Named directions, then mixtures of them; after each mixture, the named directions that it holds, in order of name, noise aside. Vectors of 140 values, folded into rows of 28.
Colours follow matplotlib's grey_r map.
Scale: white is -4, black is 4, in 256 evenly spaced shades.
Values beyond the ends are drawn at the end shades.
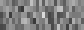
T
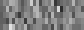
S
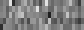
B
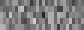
T.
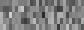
T.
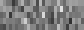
S, T.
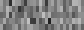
B, T.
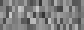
B, T.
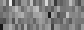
B, S, T.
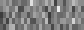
S, T.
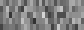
T.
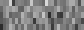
B, S, T.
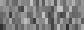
T.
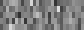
S.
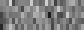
B, S, T.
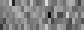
B, T.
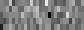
B, S, T.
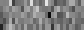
B, S, T.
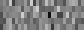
B, S, T.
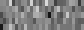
B, S, T.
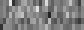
B.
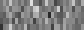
B, S, T.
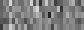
B, S.
